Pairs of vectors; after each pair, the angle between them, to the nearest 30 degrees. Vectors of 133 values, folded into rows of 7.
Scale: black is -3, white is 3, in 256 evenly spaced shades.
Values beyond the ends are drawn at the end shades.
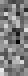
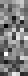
120 degrees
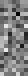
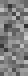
150 degrees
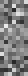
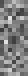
120 degrees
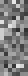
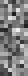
120 degrees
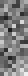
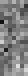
60 degrees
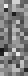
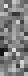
30 degrees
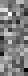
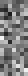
150 degrees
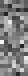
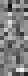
60 degrees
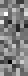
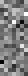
60 degrees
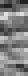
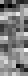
30 degrees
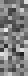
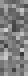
30 degrees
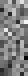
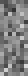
120 degrees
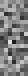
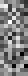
60 degrees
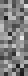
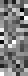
60 degrees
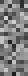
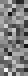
60 degrees
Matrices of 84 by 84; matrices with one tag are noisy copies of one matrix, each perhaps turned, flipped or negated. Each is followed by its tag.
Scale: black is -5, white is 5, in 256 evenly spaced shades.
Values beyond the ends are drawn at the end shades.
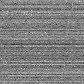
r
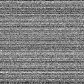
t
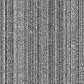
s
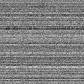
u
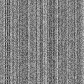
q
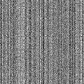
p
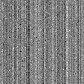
u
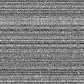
p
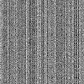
q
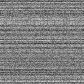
p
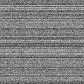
q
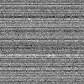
u
